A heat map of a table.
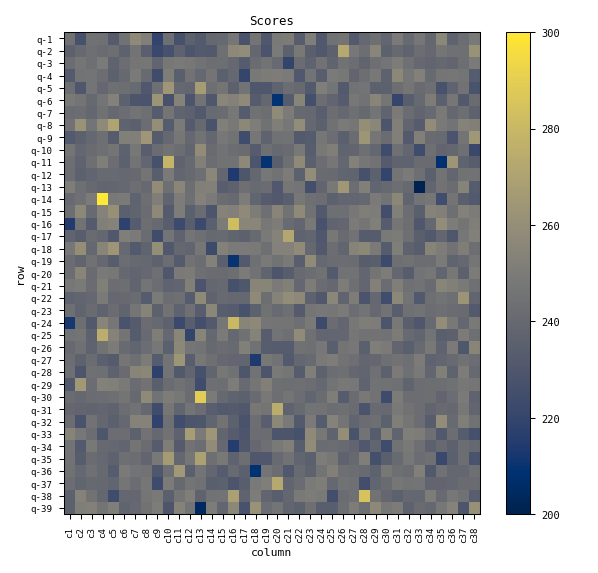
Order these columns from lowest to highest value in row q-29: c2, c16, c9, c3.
c9, c3, c16, c2
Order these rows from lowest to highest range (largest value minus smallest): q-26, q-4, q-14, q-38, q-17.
q-26, q-4, q-17, q-38, q-14
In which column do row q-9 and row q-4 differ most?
c38
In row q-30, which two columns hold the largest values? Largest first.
c13, c8
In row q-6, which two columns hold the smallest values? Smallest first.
c20, c31
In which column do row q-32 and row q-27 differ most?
c11
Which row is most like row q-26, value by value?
q-20
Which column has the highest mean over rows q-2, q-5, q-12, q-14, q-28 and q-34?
c4
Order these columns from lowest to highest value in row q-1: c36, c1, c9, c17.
c9, c17, c36, c1
